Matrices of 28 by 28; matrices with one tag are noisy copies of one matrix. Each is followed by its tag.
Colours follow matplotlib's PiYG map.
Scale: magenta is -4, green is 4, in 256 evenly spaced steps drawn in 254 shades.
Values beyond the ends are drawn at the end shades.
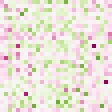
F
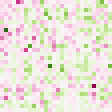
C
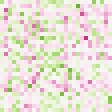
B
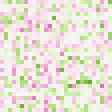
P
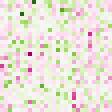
F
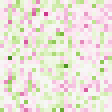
B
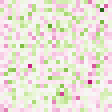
F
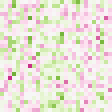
B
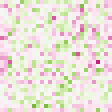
F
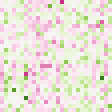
P
